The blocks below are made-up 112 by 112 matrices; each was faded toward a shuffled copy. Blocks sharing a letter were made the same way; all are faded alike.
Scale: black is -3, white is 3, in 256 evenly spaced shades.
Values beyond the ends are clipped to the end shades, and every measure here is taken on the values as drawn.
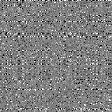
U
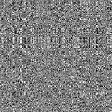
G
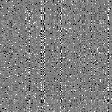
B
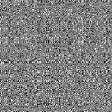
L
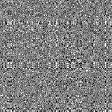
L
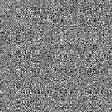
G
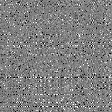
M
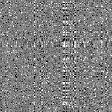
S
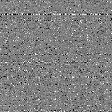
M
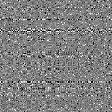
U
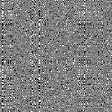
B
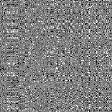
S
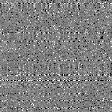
U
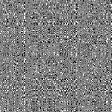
S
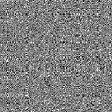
G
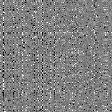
B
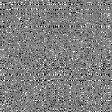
U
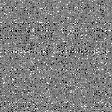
M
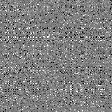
M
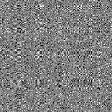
L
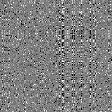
B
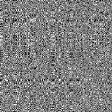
G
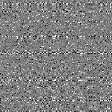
U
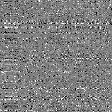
M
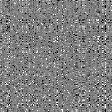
B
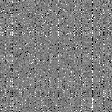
B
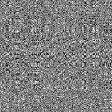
G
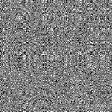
L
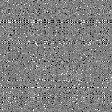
U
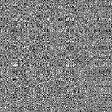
G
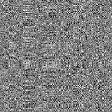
G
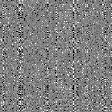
B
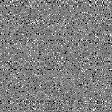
M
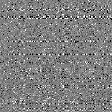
U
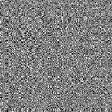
G
